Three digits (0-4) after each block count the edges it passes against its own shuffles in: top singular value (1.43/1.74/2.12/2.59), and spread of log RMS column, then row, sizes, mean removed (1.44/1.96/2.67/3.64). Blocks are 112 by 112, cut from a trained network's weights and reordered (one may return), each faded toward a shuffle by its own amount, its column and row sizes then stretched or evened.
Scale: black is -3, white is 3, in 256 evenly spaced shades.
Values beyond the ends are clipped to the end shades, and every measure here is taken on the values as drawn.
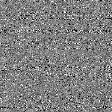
2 1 3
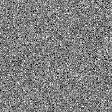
0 2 1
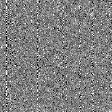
2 3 0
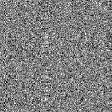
3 1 1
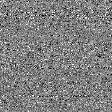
0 0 3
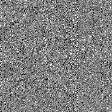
0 3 1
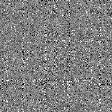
1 3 2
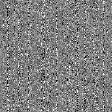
0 4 0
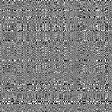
4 3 4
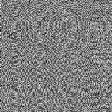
4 1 0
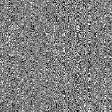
3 4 0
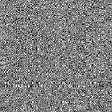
3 2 2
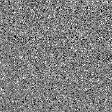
0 2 2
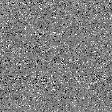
0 1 3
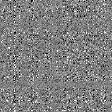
2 3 3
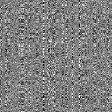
4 4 1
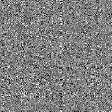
3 2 2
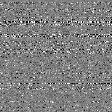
2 0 4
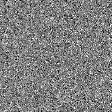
0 2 0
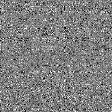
2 1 3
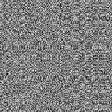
4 0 1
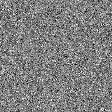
0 0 1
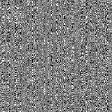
3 4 0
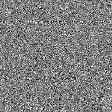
2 0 2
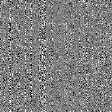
0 4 2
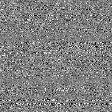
0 0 4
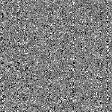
1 3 1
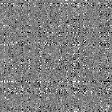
1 3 3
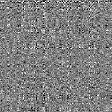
3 3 3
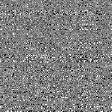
1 3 4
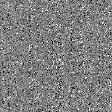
0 3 0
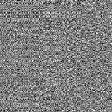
4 1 2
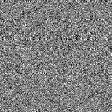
3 0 2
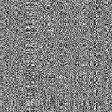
4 3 2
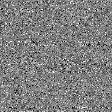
0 0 3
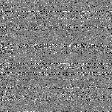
0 2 4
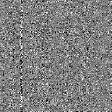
2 3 2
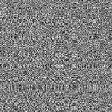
4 1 3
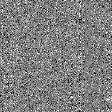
1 3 0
